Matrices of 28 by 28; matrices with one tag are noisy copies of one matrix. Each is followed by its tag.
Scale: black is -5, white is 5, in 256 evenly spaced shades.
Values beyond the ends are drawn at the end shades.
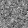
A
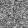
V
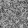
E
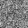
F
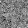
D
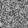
F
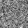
E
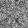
V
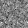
F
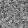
E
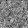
A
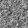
A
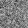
V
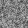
E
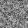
F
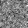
F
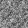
A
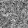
D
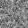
V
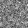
F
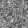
A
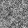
A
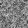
D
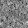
F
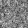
E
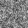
V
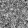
D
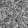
V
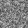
E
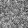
E
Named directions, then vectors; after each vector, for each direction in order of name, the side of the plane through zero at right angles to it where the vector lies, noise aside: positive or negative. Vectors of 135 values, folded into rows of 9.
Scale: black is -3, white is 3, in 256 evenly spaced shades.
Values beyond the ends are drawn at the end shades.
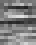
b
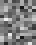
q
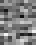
negative, negative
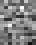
negative, negative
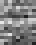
negative, positive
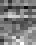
positive, negative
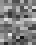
negative, positive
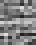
negative, negative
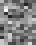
negative, positive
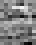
negative, negative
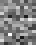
negative, positive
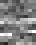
negative, positive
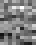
negative, negative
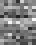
negative, positive
